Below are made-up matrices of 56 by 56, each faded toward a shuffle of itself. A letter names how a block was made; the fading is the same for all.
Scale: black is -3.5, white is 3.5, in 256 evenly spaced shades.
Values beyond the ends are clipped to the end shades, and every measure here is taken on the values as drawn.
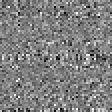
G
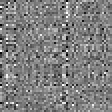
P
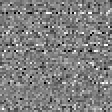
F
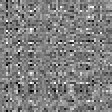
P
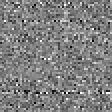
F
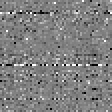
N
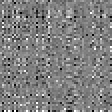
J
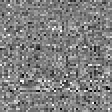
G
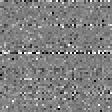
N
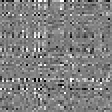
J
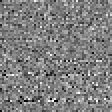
F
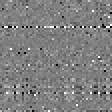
N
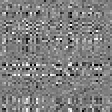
J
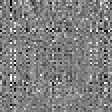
P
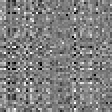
J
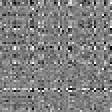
J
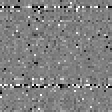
N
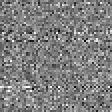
G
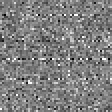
F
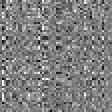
P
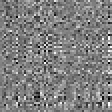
P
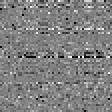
N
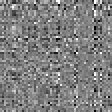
P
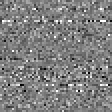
F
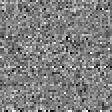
F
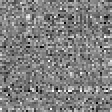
G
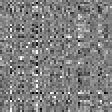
P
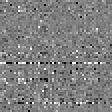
N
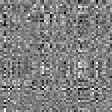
P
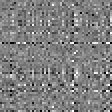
J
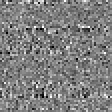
G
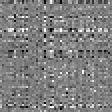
J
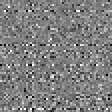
N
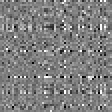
J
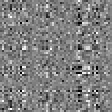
P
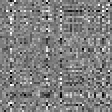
P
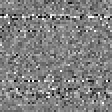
F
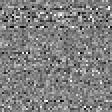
F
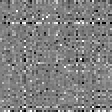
J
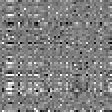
J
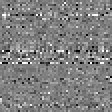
N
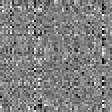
P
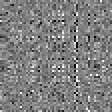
P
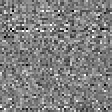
G
